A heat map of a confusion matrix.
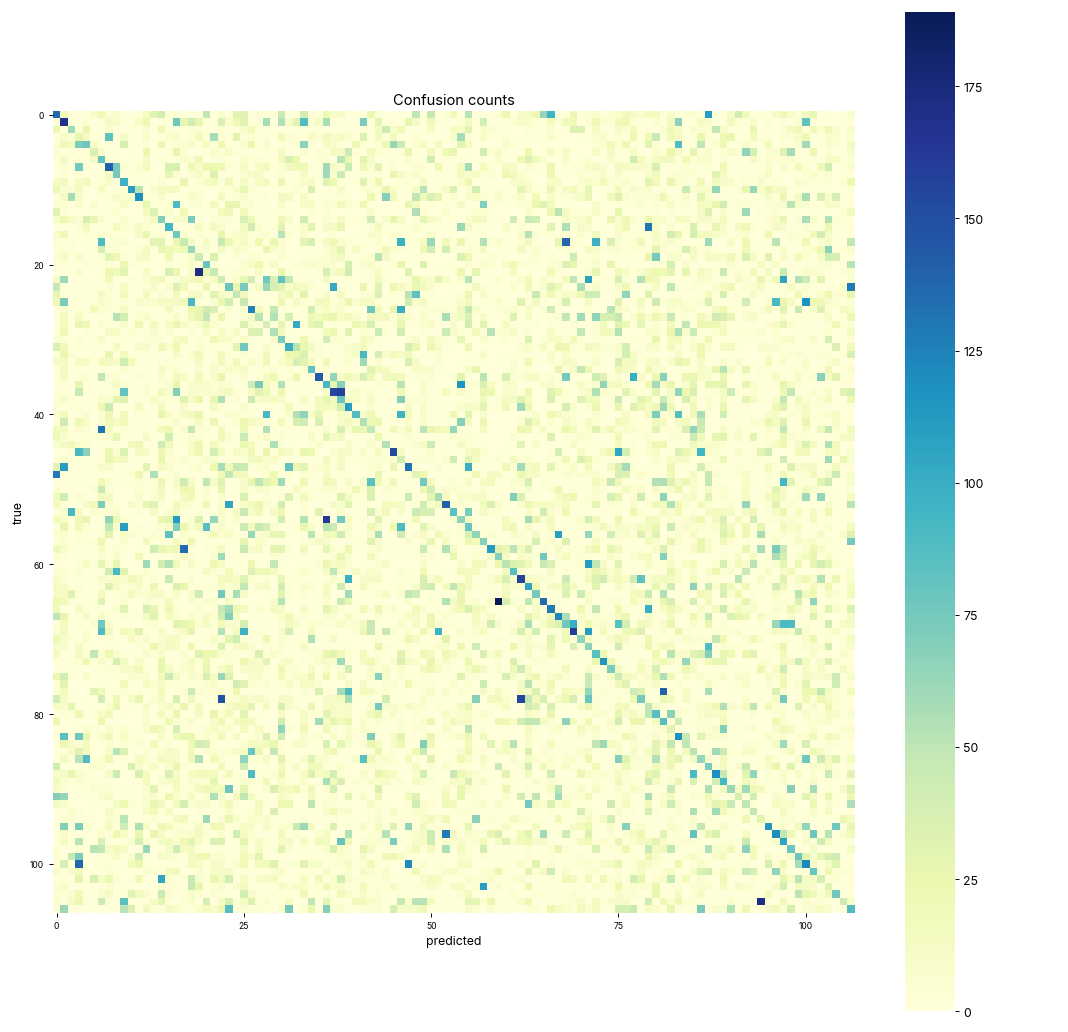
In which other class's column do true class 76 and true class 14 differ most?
18
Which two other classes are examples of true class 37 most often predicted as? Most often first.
38, 9
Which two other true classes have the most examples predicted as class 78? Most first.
62, 22
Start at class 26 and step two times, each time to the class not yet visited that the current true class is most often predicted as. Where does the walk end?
103
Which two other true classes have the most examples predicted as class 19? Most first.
21, 86
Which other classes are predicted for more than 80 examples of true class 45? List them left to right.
3, 75, 86
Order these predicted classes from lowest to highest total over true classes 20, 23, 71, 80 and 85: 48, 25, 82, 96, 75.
96, 48, 75, 25, 82
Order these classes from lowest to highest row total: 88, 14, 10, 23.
10, 14, 23, 88
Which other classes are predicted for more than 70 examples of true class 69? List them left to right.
6, 25, 51, 71
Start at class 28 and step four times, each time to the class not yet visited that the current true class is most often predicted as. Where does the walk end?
36
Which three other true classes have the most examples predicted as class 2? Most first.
53, 11, 99
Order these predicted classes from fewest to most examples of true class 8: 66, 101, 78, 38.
78, 101, 66, 38
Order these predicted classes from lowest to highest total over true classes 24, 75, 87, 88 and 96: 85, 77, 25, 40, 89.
40, 77, 25, 89, 85
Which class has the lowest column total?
105
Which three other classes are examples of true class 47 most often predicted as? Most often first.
1, 55, 31
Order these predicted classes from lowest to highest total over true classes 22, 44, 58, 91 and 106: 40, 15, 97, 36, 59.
40, 59, 15, 36, 97
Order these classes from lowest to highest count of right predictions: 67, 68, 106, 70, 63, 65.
70, 68, 106, 63, 67, 65
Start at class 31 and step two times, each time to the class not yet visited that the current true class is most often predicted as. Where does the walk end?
100
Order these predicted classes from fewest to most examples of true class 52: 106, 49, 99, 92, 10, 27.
99, 10, 27, 49, 106, 92
